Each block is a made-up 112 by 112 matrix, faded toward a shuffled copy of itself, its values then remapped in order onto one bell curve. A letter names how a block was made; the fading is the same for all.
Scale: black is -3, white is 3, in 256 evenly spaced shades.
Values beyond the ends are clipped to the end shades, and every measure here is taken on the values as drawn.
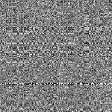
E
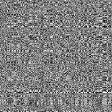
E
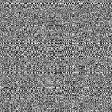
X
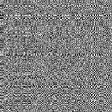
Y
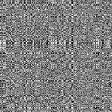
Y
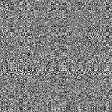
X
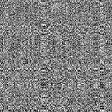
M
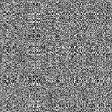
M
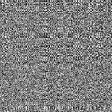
M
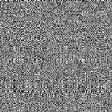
E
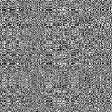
Y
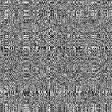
Y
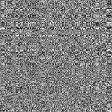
E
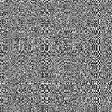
Y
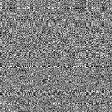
E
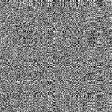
M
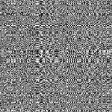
Y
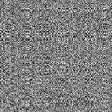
M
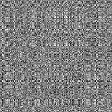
Y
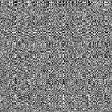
Y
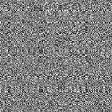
E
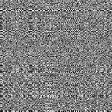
E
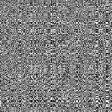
Y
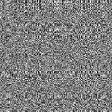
M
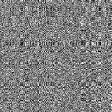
M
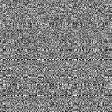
E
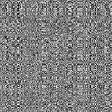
Y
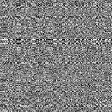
E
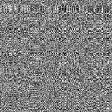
M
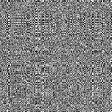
Y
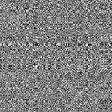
E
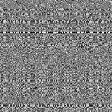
X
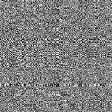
E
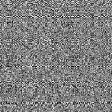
E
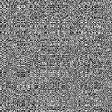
M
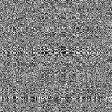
E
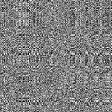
M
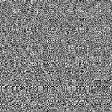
E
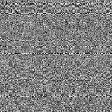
E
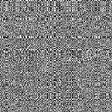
Y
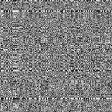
X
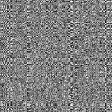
Y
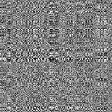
Y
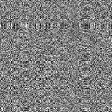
M
